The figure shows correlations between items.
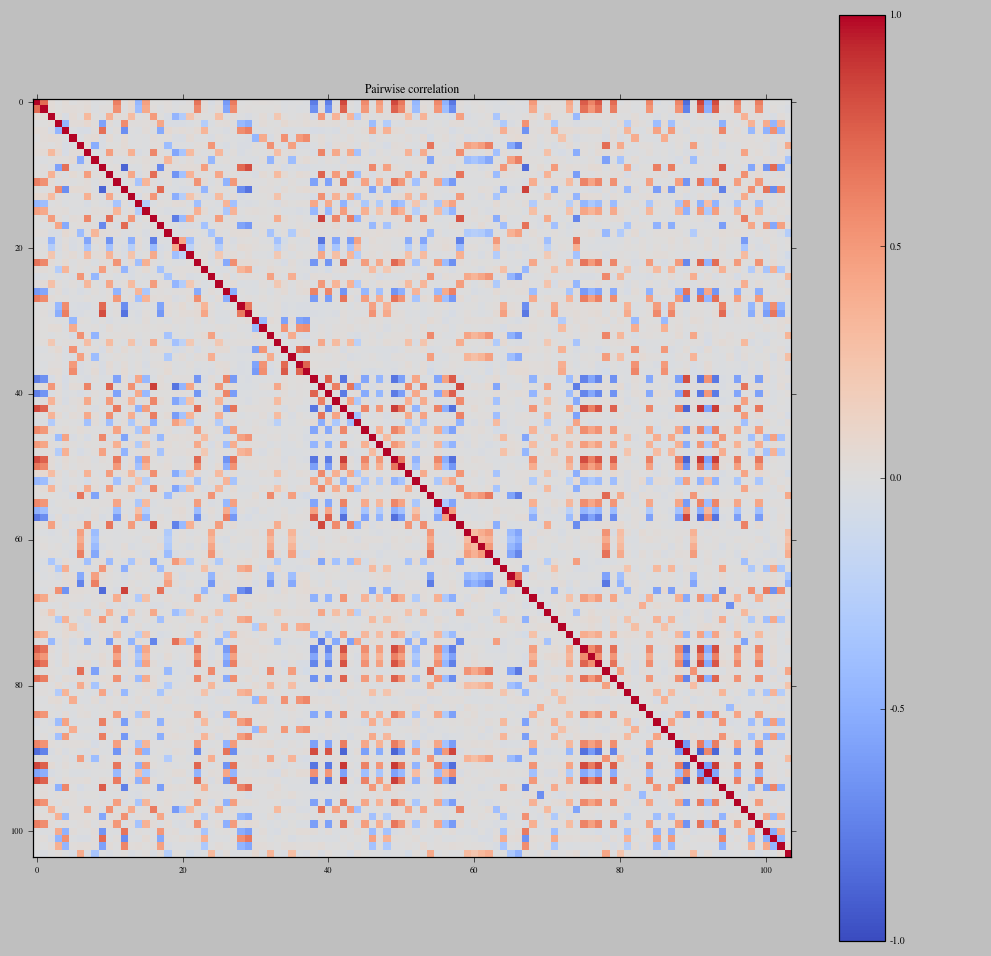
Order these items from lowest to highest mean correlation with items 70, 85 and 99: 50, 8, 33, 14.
14, 8, 33, 50
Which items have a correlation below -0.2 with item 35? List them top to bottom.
8, 18, 65, 66
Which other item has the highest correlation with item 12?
67
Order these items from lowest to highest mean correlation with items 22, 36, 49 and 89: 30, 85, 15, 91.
30, 85, 15, 91
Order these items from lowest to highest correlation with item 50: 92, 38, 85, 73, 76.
38, 92, 85, 73, 76
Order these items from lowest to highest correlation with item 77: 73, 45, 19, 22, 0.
19, 73, 45, 22, 0
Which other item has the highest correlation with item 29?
9
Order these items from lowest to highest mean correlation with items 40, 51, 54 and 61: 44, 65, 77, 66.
66, 65, 77, 44
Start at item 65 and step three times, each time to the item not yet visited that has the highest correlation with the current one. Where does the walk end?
18
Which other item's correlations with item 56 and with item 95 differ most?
69
